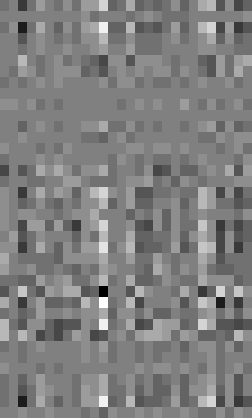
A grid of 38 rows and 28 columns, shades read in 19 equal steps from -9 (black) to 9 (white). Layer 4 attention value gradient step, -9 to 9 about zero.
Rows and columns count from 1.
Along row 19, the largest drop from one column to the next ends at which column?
13
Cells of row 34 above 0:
7
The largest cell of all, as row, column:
28, 12
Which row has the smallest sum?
21
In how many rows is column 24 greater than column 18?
21
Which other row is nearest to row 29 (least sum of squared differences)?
35
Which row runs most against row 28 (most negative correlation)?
27
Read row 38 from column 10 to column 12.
-1 0 -2
